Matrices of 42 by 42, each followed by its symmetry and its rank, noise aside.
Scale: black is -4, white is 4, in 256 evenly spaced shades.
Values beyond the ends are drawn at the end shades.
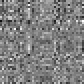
no symmetry, rank five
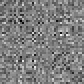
symmetric, rank five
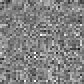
no symmetry, rank seven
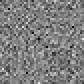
symmetric, rank seven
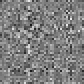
no symmetry, rank five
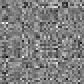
no symmetry, rank five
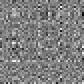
no symmetry, rank five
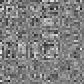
symmetric, rank five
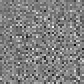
no symmetry, rank five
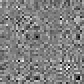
symmetric, rank five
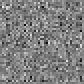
no symmetry, rank six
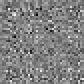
symmetric, rank five
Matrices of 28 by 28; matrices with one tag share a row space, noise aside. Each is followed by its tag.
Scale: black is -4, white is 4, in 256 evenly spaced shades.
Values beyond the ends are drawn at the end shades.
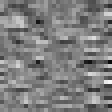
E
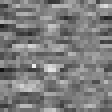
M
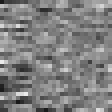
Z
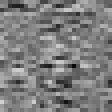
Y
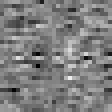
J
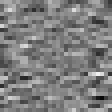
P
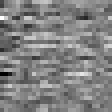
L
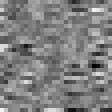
P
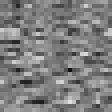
J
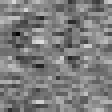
J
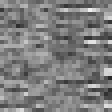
E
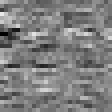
L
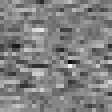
J
